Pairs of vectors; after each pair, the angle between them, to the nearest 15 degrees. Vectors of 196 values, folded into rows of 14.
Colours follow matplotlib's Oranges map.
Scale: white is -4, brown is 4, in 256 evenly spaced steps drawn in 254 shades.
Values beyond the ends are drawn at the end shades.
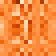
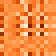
60 degrees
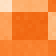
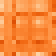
60 degrees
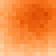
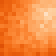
150 degrees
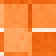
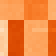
90 degrees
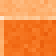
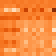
120 degrees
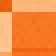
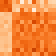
30 degrees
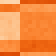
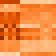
150 degrees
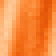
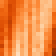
150 degrees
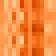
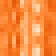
150 degrees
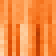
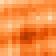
105 degrees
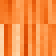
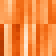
165 degrees
